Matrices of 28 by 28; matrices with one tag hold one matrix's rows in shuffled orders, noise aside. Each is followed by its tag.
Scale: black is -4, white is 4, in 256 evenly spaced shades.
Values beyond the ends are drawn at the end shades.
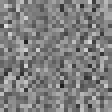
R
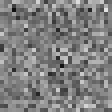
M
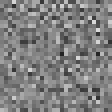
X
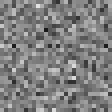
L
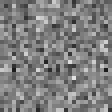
L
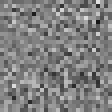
X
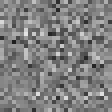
M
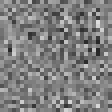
X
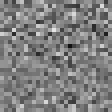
L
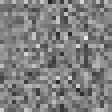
M
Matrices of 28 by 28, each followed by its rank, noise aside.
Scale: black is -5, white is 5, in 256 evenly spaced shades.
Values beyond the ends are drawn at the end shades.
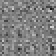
four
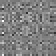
three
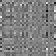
three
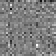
four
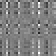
one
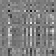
two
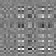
one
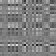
one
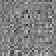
four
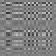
one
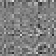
three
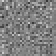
four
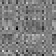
three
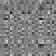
three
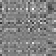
three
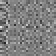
three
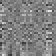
three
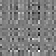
two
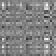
two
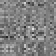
three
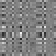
one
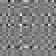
two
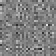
four
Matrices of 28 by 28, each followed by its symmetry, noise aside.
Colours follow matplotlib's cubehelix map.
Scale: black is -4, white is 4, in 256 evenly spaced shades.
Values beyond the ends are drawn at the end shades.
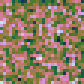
antisymmetric.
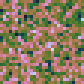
symmetric across the other diagonal.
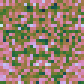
mirrored left to right.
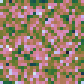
symmetric across the other diagonal.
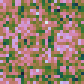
mirrored top to bottom.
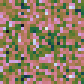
mirrored top to bottom.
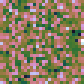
mirrored top to bottom.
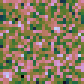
symmetric across the other diagonal.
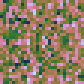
mirrored top to bottom.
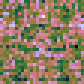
mirrored left to right.
